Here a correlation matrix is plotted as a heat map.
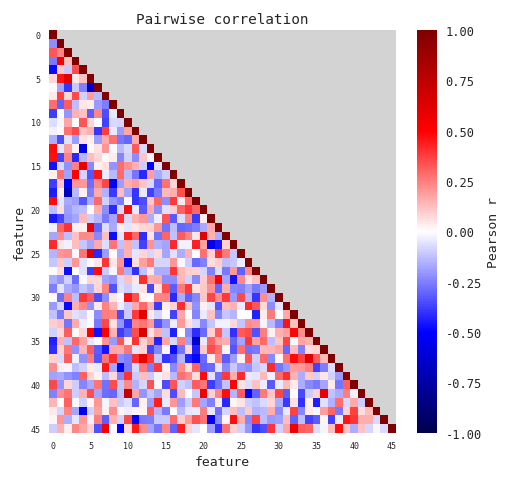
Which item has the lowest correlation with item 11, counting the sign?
44
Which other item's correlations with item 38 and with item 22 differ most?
45
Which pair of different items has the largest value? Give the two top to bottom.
10, 41
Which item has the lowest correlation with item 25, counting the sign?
6
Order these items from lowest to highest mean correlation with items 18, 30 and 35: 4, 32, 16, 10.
16, 32, 10, 4
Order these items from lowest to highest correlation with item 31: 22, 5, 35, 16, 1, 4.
22, 5, 1, 16, 4, 35
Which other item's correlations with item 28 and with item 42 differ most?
35
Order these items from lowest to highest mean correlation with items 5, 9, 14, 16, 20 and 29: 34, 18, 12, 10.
12, 34, 10, 18
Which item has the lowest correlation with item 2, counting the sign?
18
